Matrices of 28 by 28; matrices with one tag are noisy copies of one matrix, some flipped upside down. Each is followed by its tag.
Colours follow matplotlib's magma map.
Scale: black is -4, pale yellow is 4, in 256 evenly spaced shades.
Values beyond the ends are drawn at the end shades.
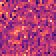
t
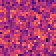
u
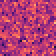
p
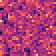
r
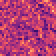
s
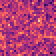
u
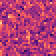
r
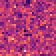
r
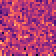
t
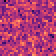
p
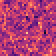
s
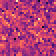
u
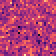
s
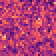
u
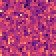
r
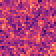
s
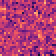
u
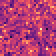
s
